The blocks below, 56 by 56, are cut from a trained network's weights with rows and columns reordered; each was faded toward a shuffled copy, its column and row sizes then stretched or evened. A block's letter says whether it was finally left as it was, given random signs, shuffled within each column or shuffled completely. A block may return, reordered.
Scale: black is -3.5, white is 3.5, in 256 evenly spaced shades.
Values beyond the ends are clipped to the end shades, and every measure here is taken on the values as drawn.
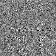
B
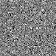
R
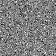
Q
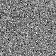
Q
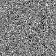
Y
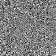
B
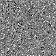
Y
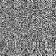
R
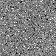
Q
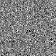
R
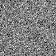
Y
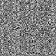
R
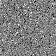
Q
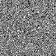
Y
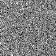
Y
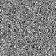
R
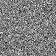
Q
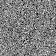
Q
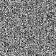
Y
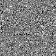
B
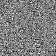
B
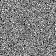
Q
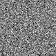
Q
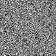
Y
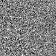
Y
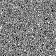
Q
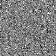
Y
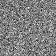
Q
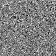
Q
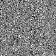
Y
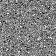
Q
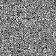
B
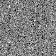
Y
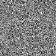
B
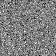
Q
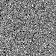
Q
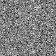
Y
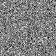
Q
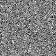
Y
